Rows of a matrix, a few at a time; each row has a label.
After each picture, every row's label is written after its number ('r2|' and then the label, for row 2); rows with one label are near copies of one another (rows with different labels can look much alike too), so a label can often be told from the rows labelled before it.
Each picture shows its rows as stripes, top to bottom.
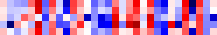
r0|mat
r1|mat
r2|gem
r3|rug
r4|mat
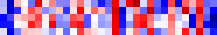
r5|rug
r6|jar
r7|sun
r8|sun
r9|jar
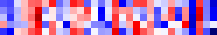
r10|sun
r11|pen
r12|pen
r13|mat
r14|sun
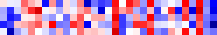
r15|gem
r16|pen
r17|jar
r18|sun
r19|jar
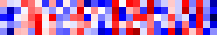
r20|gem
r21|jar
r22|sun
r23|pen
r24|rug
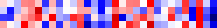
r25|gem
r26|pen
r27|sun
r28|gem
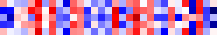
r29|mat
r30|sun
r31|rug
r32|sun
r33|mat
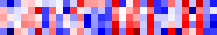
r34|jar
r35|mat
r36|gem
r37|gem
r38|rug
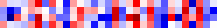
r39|mat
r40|jar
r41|rug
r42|mat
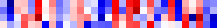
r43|rug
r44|rug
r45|pen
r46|gem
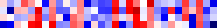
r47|gem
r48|rug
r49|mat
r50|sun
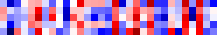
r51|jar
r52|mat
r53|mat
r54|jar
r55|rug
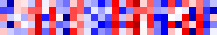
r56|rug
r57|sun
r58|mat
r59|rug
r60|mat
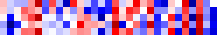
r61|mat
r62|gem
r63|pen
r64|jar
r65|pen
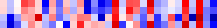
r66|gem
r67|gem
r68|pen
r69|jar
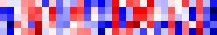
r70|gem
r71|sun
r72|sun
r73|rug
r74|pen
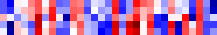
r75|sun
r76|sun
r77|mat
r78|rug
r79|rug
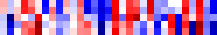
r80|gem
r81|gem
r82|rug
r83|pen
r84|pen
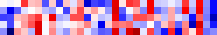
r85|gem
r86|jar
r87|sun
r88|pen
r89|rug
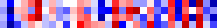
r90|pen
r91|rug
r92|pen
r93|jar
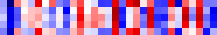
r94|rug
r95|jar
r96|jar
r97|jar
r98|rug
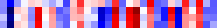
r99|jar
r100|rug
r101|rug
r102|rug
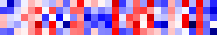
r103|jar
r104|sun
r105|gem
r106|mat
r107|sun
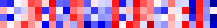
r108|sun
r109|mat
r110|sun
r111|gem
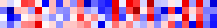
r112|gem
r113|rug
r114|jar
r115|pen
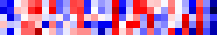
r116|sun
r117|sun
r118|jar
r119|gem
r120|pen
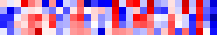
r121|gem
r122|jar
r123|sun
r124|sun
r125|pen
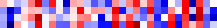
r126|mat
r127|jar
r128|pen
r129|rug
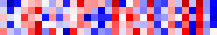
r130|jar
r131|pen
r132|gem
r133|pen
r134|mat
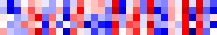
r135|jar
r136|jar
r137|mat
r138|gem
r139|mat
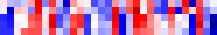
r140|mat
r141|rug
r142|sun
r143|sun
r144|sun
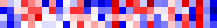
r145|gem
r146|sun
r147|pen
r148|jar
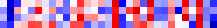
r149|jar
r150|rug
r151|jar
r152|sun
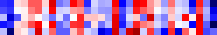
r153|sun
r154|sun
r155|jar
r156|sun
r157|rug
